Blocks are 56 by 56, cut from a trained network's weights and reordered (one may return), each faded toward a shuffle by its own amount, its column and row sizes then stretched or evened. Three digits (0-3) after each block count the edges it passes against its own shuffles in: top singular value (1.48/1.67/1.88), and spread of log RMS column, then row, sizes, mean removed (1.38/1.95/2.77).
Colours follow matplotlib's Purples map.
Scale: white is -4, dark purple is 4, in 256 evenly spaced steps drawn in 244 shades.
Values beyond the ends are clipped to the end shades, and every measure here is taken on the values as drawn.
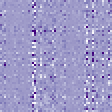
2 3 2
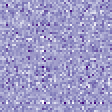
2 2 2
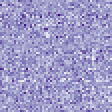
1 0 2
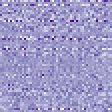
2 0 3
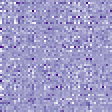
2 2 3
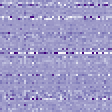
3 0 3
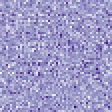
2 0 1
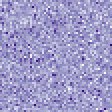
0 1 0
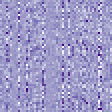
3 3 0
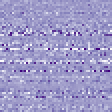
2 0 3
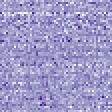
1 0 2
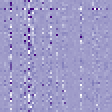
2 3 0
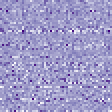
1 0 3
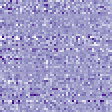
0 1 3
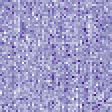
0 0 0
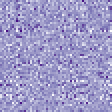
3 1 2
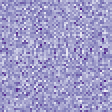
3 2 0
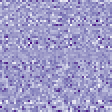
3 1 3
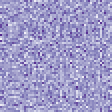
2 1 0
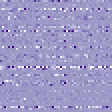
2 0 3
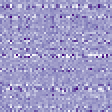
3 1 3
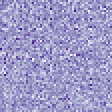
1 1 1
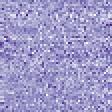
0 0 1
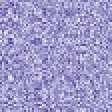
3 1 1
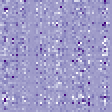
0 3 2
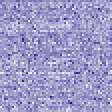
1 0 1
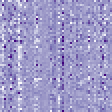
2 3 1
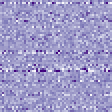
1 0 3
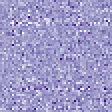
0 1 2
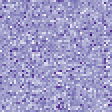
0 1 0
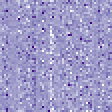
0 2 0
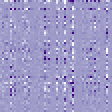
3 3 2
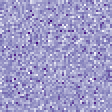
0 0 0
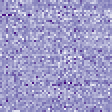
1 1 1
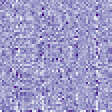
2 2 0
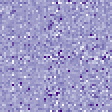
0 2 1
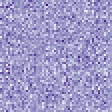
1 2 0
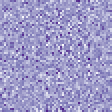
2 2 1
